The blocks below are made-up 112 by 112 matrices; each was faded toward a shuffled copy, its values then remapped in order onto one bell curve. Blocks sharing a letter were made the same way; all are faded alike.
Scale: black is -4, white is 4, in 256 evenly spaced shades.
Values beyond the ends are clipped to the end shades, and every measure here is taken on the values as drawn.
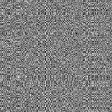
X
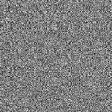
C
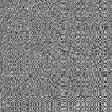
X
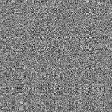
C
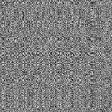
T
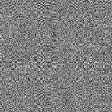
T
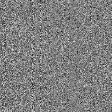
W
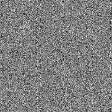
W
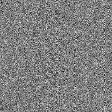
W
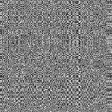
X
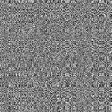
T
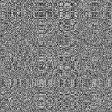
T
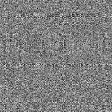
C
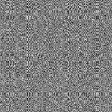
X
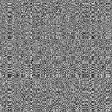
X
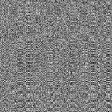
T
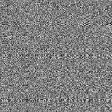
C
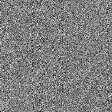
W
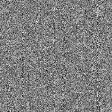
W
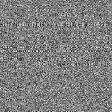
C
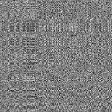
T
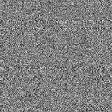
C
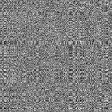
T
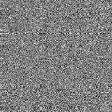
C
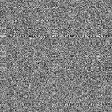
C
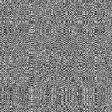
X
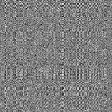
X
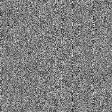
W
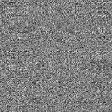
C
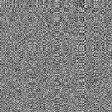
X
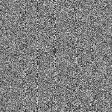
W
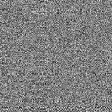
C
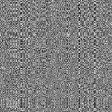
X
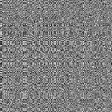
X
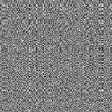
X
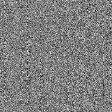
W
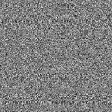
C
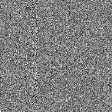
W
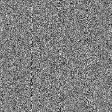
W
